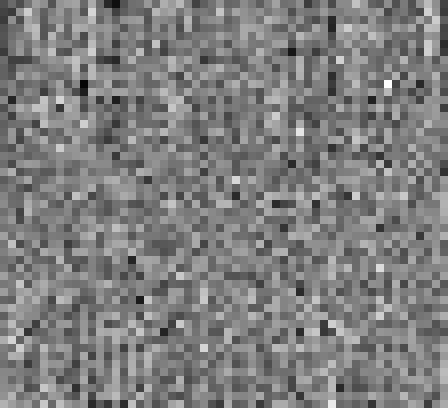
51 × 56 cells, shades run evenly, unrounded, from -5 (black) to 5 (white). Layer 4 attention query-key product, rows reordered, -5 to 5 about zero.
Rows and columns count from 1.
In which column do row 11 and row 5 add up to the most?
49
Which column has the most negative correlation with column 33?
35
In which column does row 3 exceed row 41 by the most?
55
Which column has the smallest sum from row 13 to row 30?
40
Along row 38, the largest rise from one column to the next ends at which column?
19
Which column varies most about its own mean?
42
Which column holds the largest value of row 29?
15
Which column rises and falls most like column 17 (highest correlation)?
36
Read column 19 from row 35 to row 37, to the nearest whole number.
1 0 0
